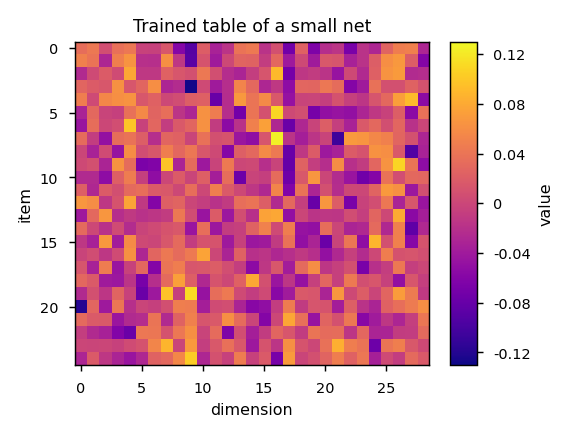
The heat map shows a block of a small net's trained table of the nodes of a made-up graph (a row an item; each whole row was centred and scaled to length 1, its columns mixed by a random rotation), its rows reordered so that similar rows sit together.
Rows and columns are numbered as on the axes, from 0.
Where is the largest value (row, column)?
7, 16
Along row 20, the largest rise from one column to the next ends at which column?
1
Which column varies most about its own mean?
9
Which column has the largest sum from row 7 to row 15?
26
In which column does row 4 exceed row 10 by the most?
13
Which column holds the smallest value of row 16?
20
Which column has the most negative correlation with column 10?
21
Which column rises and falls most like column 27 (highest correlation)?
3
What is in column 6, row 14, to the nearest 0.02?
0
